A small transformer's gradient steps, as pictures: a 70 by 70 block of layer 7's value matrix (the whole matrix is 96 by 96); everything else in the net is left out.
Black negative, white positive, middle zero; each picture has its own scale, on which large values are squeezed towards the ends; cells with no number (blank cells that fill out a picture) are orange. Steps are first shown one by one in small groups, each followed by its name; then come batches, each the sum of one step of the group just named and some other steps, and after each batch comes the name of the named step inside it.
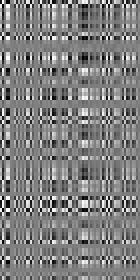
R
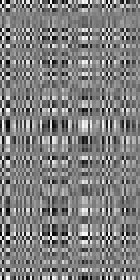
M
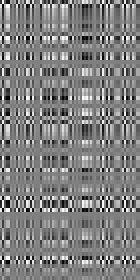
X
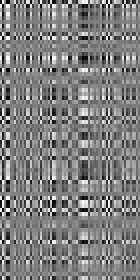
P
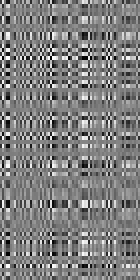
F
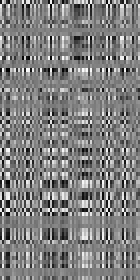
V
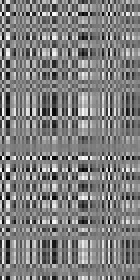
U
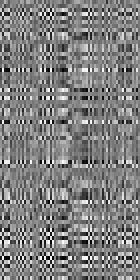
V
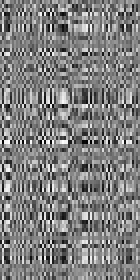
U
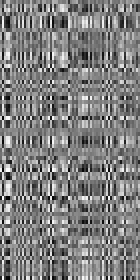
U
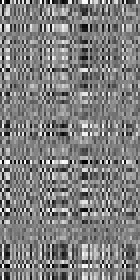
P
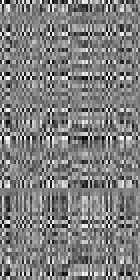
M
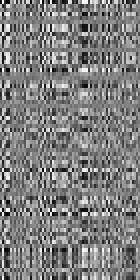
P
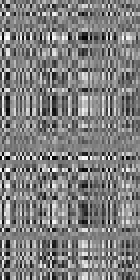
U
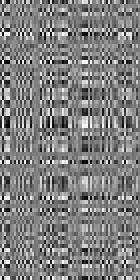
M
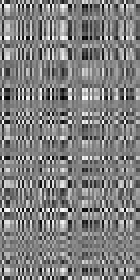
X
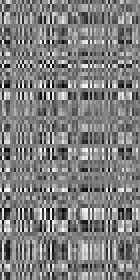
U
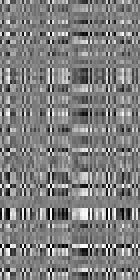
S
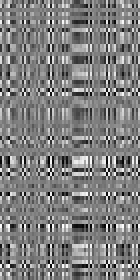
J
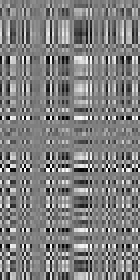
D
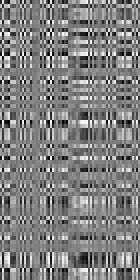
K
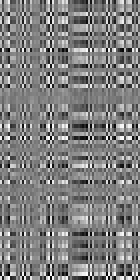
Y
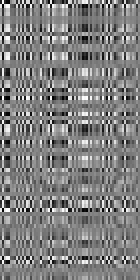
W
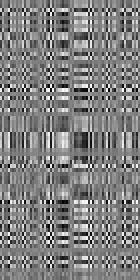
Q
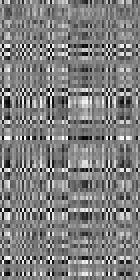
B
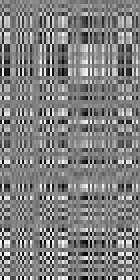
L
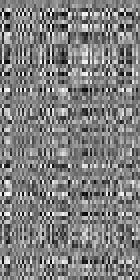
L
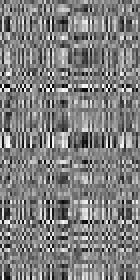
Q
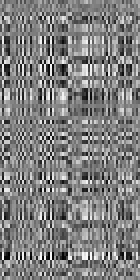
J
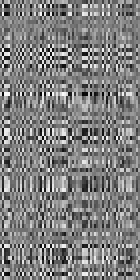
B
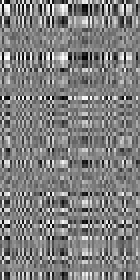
W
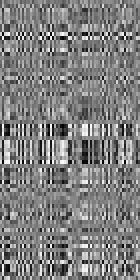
S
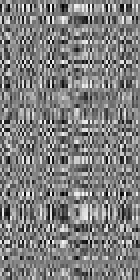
S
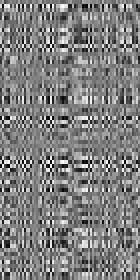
D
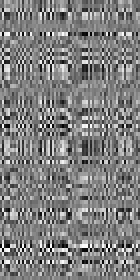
S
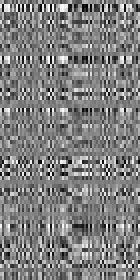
J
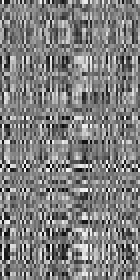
D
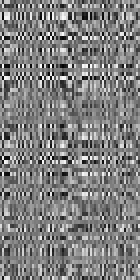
J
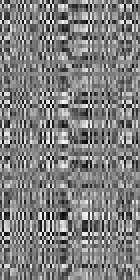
K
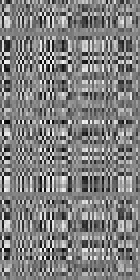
W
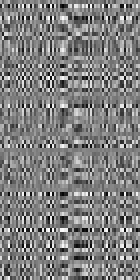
Y
